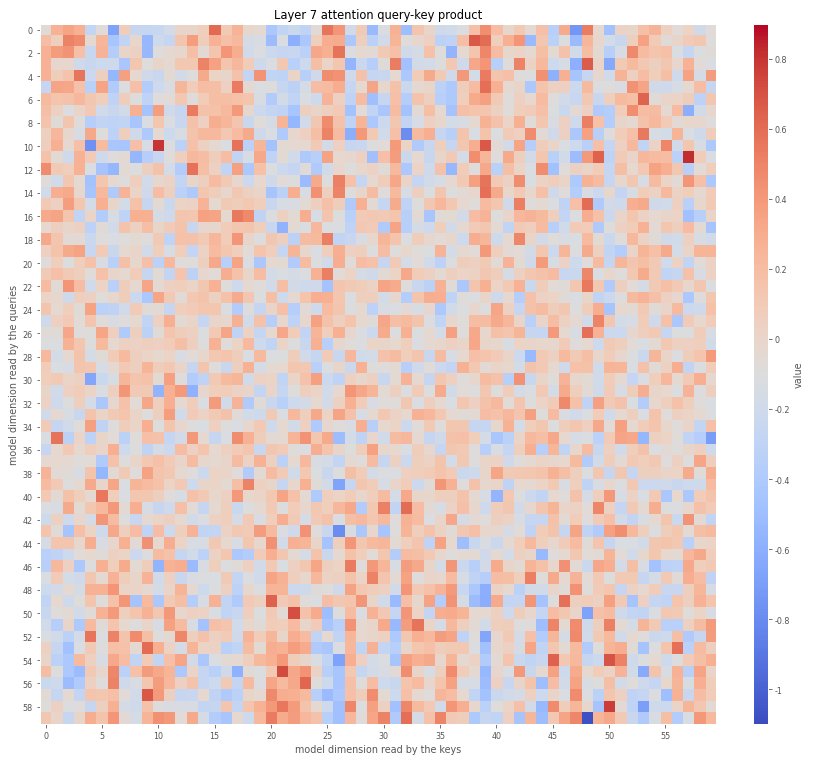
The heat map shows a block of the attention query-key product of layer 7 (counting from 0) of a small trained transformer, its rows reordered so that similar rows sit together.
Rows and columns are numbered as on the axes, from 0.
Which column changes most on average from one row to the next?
57
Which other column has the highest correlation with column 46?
7
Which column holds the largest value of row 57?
9
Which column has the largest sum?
15
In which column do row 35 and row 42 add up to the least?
59
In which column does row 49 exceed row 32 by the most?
20
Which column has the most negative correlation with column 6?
39
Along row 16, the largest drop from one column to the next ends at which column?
19
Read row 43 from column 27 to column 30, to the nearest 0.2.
-0.2 -0.4 0 -0.4
